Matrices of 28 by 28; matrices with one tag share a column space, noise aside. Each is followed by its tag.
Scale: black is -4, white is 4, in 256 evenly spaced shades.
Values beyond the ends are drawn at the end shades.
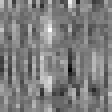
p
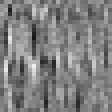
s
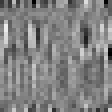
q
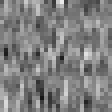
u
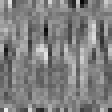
q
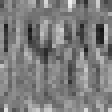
q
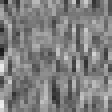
u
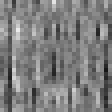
p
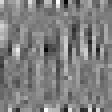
q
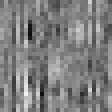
p
